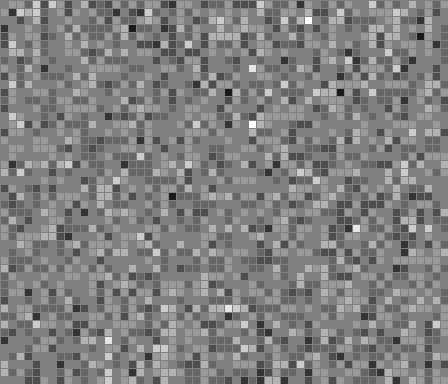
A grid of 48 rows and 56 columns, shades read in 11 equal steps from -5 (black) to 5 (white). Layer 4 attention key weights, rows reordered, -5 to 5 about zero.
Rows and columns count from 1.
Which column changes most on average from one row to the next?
27
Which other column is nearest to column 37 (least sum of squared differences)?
56
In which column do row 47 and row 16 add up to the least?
39
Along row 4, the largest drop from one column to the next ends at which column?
17
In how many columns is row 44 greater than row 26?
23
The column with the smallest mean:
37
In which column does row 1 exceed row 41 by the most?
33
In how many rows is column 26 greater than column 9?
18
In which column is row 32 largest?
20
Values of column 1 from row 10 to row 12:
-2 0 -2
